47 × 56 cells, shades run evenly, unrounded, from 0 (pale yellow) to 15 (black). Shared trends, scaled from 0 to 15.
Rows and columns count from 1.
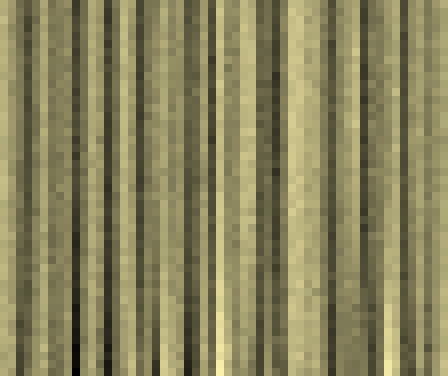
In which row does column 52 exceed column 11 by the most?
47
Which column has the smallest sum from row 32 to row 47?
28
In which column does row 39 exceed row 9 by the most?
45
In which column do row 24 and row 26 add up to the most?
14
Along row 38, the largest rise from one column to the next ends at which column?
10
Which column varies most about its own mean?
49
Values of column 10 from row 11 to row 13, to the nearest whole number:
10 11 10
